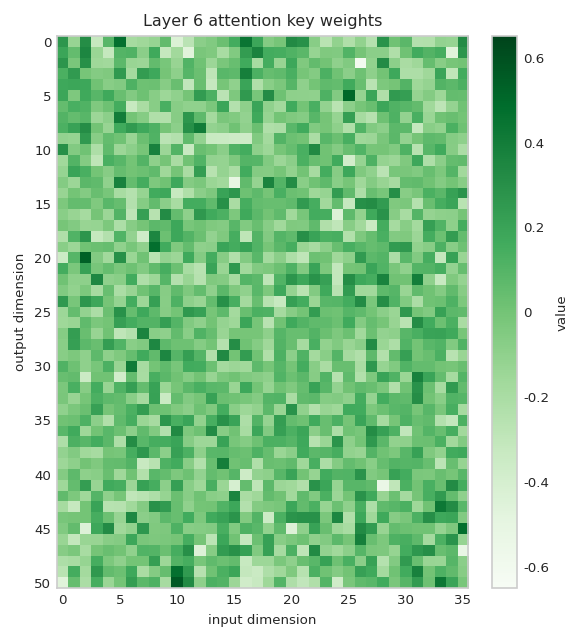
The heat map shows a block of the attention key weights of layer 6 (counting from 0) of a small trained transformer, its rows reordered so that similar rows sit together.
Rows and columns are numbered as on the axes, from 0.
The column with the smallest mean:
24
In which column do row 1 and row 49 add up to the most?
31
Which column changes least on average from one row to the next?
17
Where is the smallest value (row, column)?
2, 26
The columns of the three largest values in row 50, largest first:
10, 33, 11
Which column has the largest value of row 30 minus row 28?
6
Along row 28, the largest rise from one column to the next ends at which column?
15
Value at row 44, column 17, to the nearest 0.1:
0.1
